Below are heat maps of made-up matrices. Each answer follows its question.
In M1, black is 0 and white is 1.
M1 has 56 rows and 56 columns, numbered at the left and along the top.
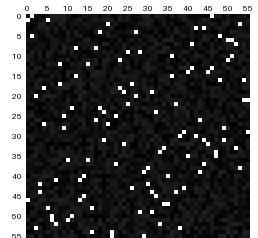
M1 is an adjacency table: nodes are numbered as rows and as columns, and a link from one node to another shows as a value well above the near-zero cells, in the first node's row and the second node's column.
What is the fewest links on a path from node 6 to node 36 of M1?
3
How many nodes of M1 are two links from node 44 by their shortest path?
4
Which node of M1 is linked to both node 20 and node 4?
node 27
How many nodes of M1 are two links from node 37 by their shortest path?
3
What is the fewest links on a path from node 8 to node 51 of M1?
5
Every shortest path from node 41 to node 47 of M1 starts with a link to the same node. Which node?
node 7
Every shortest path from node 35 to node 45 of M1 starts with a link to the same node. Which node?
node 40
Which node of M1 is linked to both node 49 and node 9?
node 28
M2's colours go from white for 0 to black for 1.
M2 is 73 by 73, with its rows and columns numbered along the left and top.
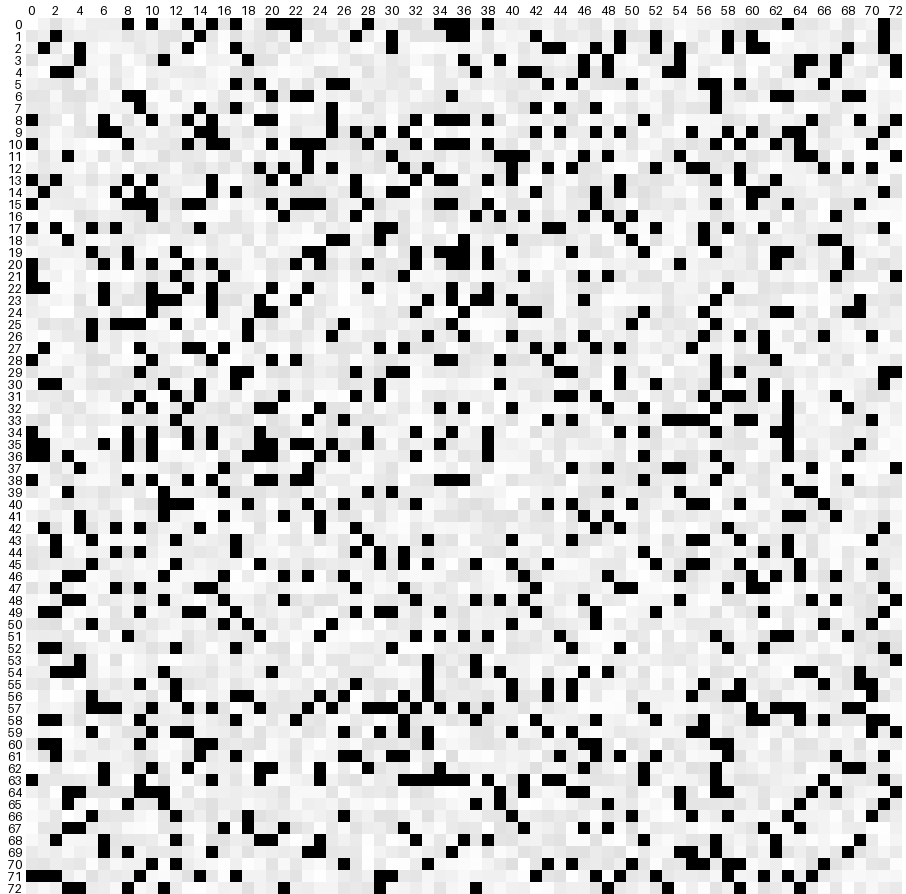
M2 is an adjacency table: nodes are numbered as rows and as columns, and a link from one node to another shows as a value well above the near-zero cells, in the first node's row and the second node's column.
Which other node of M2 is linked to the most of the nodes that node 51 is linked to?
node 19
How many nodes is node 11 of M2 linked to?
12
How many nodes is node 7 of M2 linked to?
8
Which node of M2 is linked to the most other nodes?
node 57
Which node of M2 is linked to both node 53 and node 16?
node 37
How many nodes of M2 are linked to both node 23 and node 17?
0
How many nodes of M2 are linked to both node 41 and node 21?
4
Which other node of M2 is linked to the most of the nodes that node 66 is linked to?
node 56
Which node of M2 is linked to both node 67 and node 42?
node 4
